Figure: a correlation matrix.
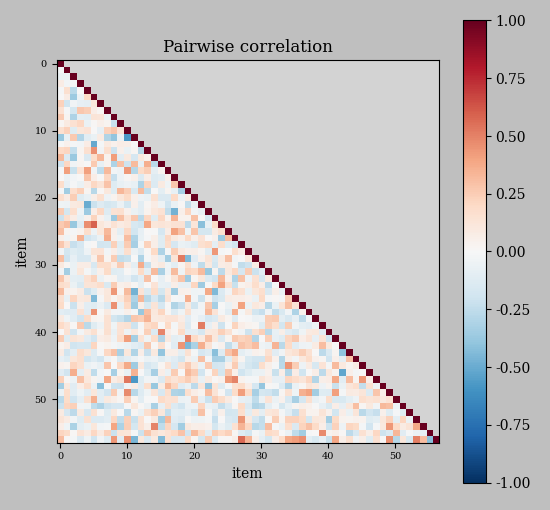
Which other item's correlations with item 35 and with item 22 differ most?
37
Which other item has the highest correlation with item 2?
46
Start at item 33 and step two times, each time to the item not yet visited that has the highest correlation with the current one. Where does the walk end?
5
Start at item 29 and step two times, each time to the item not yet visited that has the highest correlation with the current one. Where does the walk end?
42
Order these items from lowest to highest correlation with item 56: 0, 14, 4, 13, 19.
13, 4, 14, 19, 0
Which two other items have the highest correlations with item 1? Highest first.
16, 24
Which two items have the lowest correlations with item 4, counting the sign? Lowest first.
21, 22
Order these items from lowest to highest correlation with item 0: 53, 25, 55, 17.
17, 53, 55, 25
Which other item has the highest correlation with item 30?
12
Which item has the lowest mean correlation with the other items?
11
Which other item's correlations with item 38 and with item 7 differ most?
47
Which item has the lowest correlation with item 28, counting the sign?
15
